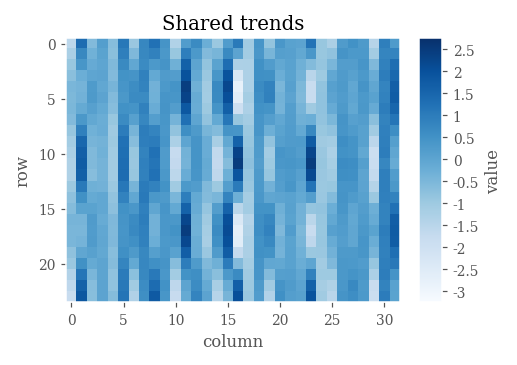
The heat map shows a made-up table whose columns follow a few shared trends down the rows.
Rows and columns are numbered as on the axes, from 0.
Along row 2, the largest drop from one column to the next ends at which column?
16
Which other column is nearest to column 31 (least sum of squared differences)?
15
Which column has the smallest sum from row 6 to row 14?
29
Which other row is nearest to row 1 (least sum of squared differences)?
8
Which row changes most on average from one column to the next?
23
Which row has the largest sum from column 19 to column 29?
11
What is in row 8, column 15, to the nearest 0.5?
0.5
